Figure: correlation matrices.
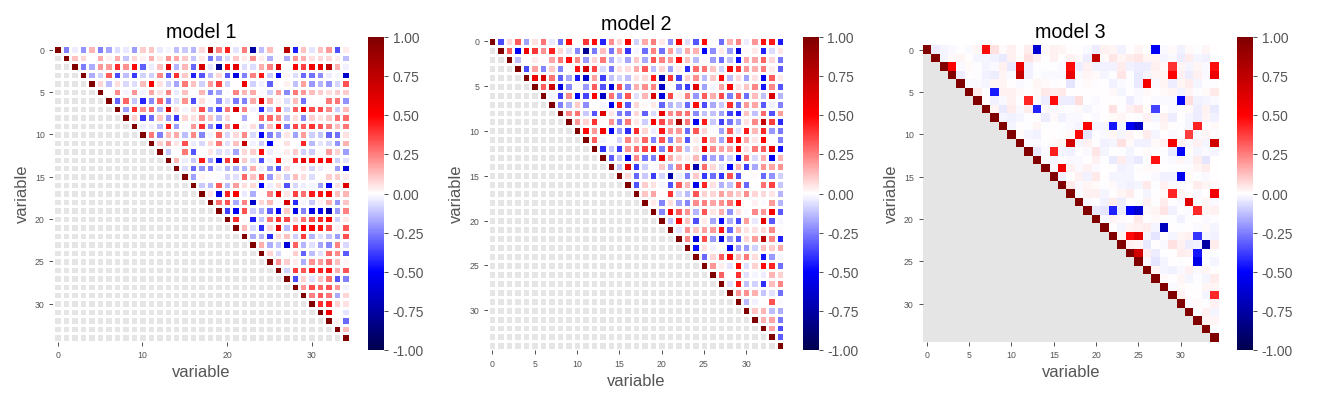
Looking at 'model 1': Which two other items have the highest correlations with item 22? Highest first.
11, 4
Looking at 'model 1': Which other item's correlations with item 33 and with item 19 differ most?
2
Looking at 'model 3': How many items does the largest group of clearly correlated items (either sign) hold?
6
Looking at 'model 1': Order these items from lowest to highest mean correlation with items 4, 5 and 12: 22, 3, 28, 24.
3, 28, 24, 22
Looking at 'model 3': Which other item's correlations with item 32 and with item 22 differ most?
25
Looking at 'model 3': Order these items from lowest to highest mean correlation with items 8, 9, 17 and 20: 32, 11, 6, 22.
22, 6, 32, 11
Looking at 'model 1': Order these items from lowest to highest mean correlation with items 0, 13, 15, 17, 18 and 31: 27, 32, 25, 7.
25, 7, 27, 32
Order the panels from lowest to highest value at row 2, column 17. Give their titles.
model 2, model 3, model 1
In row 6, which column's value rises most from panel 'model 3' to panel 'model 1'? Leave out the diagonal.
24
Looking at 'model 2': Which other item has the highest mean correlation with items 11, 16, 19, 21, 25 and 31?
12
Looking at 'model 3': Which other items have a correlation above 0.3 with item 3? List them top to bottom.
2, 11, 17, 29, 34
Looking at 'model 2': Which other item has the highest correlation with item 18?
29
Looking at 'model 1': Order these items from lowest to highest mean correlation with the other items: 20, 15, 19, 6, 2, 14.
19, 14, 6, 15, 20, 2
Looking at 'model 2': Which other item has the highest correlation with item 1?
4
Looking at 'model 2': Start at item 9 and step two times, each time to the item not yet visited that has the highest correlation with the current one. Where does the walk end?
32
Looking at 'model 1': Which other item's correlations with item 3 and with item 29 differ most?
21
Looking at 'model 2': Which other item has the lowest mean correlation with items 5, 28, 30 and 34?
14
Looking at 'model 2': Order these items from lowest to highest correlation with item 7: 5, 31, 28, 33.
33, 31, 28, 5
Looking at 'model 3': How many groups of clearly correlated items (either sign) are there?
11
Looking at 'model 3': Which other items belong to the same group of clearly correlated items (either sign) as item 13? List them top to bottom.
0, 7, 27
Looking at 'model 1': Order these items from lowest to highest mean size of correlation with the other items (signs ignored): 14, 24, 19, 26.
14, 24, 26, 19
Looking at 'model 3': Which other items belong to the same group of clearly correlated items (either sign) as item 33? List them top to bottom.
23
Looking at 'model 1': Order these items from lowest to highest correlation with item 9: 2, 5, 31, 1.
1, 5, 31, 2
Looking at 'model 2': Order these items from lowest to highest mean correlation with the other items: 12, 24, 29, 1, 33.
1, 24, 29, 33, 12
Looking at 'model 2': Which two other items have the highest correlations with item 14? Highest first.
16, 23
